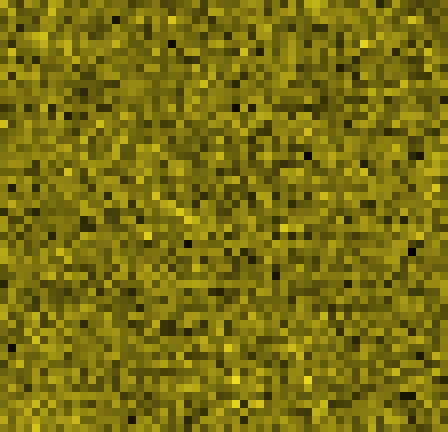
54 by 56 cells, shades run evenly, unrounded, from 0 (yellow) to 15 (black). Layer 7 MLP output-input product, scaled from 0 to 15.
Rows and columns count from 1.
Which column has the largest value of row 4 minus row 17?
39
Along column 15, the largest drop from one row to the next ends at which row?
4
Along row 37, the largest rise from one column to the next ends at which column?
13
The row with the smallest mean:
40
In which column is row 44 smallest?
29
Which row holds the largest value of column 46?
21
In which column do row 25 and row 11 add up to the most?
14
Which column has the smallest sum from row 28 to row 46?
38
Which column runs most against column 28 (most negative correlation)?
22
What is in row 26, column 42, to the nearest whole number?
6
